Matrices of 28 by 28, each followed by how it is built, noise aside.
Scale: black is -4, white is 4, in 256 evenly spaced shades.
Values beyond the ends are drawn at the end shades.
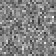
repeating rows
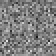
repeating columns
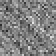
Toeplitz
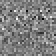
uneven rows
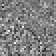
lower triangular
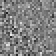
lower triangular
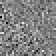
lower triangular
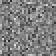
repeating rows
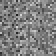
repeating rows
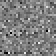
uneven rows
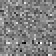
uneven rows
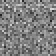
repeating columns
